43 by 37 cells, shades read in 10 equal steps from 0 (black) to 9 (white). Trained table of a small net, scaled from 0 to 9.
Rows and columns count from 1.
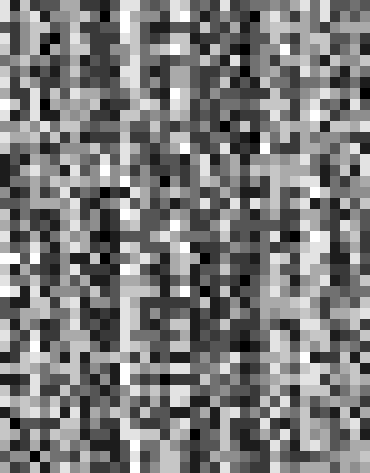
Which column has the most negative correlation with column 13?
17
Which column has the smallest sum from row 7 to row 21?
25
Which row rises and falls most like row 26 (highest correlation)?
31
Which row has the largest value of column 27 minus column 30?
14
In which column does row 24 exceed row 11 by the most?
2
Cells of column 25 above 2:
16
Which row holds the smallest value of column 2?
39
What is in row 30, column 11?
1
